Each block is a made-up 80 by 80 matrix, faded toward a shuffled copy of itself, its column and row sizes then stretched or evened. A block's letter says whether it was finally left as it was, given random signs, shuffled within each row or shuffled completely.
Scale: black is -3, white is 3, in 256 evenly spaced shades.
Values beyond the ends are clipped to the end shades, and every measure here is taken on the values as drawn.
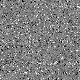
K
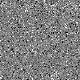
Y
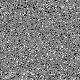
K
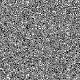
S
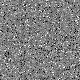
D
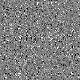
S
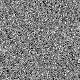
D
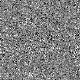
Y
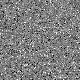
D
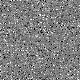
K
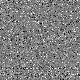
K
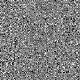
S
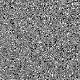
S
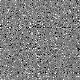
S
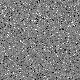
D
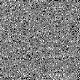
S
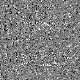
Y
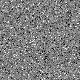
D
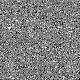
K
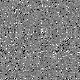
S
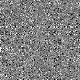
S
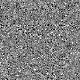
S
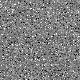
K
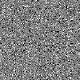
S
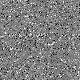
K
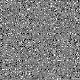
S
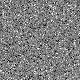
D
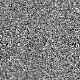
Y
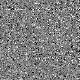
Y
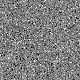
D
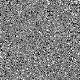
S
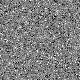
D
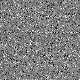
K
